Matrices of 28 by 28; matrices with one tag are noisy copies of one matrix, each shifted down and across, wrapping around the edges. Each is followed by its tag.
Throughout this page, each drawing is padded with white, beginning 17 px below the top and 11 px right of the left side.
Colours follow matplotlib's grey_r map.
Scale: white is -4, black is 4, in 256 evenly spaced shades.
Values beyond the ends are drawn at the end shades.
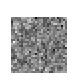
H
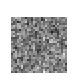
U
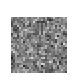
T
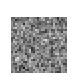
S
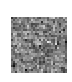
T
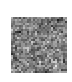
S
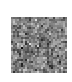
T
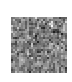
S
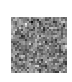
H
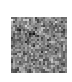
S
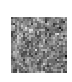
H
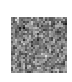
S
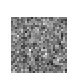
S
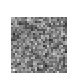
S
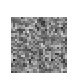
T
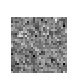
T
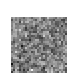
H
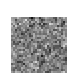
H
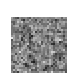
T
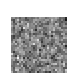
U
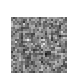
S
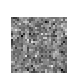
H
